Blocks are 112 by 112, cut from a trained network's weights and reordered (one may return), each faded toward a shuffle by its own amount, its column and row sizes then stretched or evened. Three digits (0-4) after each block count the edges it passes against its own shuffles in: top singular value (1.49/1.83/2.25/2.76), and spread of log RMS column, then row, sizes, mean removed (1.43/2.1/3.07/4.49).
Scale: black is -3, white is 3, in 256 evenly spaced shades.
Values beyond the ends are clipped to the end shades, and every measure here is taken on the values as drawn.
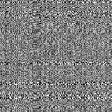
3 0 3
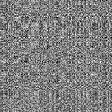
3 1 2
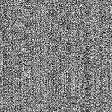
2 0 0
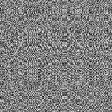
4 0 2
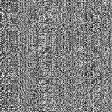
3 2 0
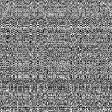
4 2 2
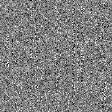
0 3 0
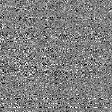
1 2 3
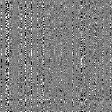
3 4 1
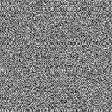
4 1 0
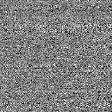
2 1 2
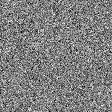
0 0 0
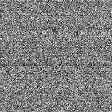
2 0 1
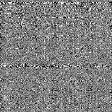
1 1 3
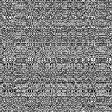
4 1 2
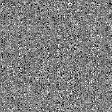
0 3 1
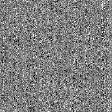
0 3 0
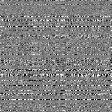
4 0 4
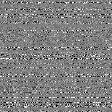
1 0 4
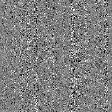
1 3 0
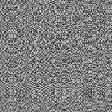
4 1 2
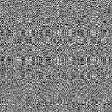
4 2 3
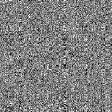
3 2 1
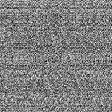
3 0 0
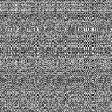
4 2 2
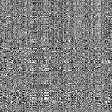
3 1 3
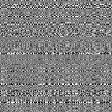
4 0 4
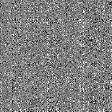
1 2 2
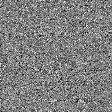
0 1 1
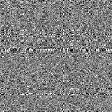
3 1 3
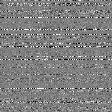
2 0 4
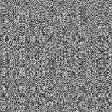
4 2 1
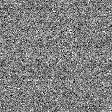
1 0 0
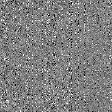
0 3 1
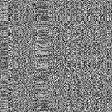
4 2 0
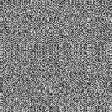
4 1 0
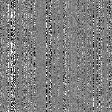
2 4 0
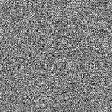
2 0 1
